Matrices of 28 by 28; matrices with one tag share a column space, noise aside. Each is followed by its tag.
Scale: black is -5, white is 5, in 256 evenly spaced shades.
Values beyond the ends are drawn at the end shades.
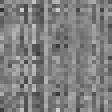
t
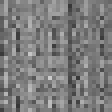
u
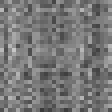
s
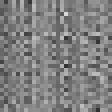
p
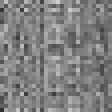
t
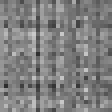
u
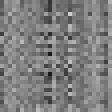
p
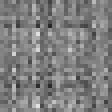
u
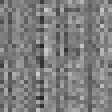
s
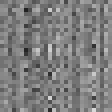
s
